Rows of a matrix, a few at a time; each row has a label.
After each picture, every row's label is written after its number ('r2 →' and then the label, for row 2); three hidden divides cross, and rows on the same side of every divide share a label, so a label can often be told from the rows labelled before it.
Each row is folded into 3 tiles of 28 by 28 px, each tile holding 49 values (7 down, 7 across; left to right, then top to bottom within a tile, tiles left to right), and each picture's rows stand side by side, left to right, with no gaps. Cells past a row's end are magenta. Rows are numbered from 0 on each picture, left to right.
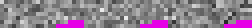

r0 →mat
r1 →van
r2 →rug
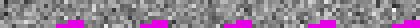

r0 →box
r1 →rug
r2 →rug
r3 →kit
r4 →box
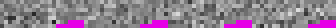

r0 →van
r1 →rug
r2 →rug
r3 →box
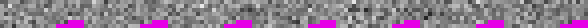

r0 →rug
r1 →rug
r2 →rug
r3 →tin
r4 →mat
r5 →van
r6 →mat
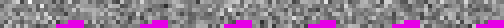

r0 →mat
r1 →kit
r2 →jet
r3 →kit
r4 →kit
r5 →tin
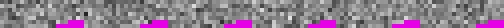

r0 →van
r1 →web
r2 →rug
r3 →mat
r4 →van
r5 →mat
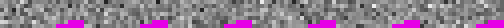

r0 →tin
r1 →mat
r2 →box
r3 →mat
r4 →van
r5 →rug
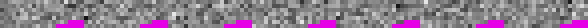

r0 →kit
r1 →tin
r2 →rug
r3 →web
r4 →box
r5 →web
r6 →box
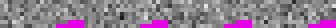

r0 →tin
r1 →van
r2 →van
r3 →mat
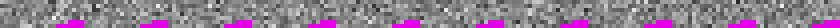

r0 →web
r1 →tin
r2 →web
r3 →box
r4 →mat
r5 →box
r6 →box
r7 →kit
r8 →mat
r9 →rug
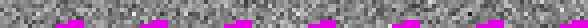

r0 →box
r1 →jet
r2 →van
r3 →van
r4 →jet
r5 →kit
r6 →mat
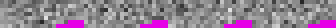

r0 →web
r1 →mat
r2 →web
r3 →mat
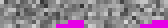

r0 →rug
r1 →jet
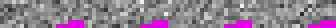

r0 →tin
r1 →box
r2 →box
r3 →box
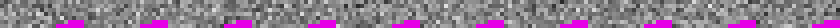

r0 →mat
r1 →kit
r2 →box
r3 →van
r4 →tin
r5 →rug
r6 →web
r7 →web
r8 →van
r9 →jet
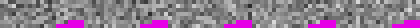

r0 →web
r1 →web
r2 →rug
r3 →mat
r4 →tin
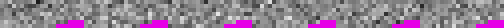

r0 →web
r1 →tin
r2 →jet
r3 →rug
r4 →box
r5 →jet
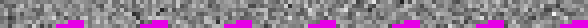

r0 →van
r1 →mat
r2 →rug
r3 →mat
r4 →mat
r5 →jet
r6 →jet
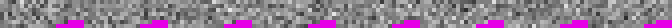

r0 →van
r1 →box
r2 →jet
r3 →box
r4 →tin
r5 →jet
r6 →jet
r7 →van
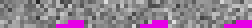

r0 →van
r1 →kit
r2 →web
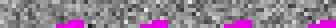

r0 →mat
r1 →jet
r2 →tin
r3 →kit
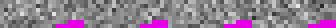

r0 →kit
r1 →mat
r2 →van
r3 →tin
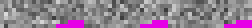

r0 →rug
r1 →jet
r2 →web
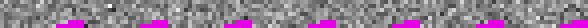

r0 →van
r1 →rug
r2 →mat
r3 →box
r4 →box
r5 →tin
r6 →kit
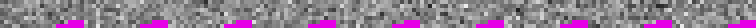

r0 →kit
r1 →kit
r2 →web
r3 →mat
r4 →mat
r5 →tin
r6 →mat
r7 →kit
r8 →mat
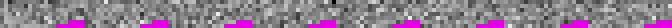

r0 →web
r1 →van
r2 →jet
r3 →kit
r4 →box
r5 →van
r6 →mat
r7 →tin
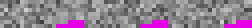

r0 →tin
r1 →rug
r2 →mat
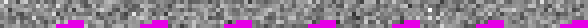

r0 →van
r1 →jet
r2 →mat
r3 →kit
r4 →rug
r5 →mat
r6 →rug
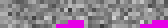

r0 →web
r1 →van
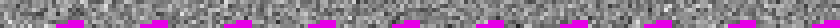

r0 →jet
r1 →van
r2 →kit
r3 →tin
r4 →mat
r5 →tin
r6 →mat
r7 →tin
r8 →rug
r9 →rug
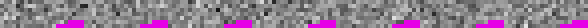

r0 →rug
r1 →mat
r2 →mat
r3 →web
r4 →web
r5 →web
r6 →box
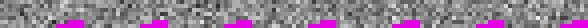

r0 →tin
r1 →jet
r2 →web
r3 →mat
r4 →jet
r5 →van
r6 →kit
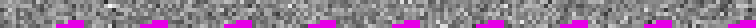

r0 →rug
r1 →rug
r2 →van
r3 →van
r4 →van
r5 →box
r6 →kit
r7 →mat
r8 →web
